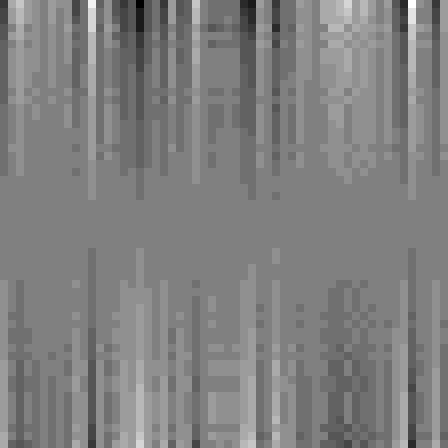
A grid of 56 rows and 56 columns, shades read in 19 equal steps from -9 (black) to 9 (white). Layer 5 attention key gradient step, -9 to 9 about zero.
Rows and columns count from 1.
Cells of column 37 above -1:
40
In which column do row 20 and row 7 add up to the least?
18
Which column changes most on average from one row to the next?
44
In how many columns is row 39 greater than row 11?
18
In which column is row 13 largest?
52
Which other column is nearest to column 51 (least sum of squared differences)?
31
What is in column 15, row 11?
-1
